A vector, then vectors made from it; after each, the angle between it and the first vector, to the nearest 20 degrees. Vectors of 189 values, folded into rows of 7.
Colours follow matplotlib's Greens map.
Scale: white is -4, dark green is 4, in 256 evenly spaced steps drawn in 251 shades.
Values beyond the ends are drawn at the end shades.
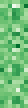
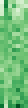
120 degrees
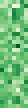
20 degrees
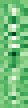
100 degrees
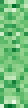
120 degrees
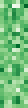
20 degrees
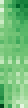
100 degrees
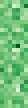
20 degrees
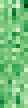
40 degrees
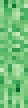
140 degrees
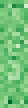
140 degrees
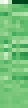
80 degrees
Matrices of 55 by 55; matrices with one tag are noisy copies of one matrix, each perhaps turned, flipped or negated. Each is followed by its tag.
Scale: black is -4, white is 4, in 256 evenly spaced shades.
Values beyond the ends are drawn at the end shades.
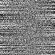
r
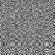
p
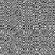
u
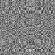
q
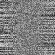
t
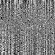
r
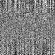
t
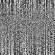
r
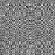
q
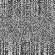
t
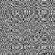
p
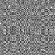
q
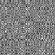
u
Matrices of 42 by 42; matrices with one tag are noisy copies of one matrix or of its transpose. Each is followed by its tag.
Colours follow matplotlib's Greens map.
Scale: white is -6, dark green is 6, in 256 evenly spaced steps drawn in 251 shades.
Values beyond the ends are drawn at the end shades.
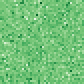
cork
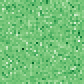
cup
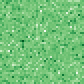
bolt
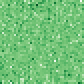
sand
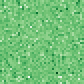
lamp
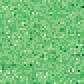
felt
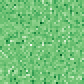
bolt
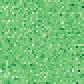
felt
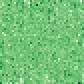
sand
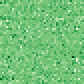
lamp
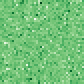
cork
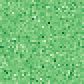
cup
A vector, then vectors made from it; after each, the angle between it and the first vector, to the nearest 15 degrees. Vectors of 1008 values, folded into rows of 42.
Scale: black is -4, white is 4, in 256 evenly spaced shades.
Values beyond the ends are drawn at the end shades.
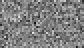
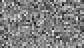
30 degrees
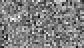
30 degrees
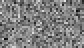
45 degrees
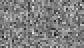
60 degrees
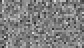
30 degrees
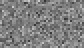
75 degrees
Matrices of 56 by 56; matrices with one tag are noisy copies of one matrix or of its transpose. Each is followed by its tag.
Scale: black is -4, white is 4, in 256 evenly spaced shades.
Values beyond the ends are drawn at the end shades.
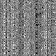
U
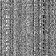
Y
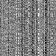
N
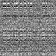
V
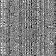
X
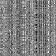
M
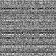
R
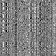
V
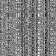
N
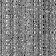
Y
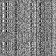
V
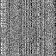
X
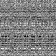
M
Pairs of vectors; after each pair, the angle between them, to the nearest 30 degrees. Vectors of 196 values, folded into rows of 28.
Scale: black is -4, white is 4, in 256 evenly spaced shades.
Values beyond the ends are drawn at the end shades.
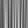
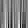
30 degrees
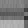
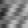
90 degrees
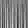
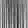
30 degrees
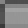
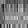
60 degrees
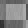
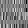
90 degrees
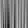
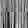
30 degrees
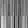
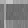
90 degrees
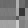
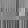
150 degrees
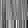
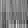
30 degrees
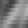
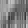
150 degrees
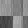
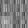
120 degrees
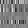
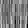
60 degrees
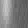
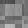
90 degrees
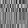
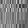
150 degrees
